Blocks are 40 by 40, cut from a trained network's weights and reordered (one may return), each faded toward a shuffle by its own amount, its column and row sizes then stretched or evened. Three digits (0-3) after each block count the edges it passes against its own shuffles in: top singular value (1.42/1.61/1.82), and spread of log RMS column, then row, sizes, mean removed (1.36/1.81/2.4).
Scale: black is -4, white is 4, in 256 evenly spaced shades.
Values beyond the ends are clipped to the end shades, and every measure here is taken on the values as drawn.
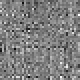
2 2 2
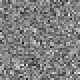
1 0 1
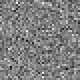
1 1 0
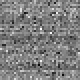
1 0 0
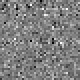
0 1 2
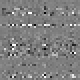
2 1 3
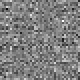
2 2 0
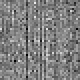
3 1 1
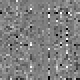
1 3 1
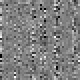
1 3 0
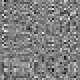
3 3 0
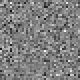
1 1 2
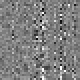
1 3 1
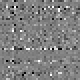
1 1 3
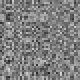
3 2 0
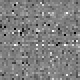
0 1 1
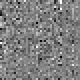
0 3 1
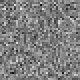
1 0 1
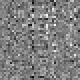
1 2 1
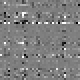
2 2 3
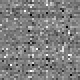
1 1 0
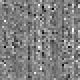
2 2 0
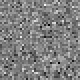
1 0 0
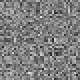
2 0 2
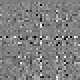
2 2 3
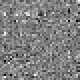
1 1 1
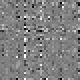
2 3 2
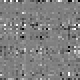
1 2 3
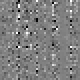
1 3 1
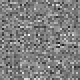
1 1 2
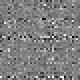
1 1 3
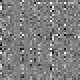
2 3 2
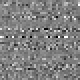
1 0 3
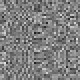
3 1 1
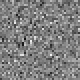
0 1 0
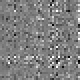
1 3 2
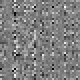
1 3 1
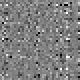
1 3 2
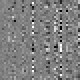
3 3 0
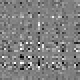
1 3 3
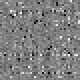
0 0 2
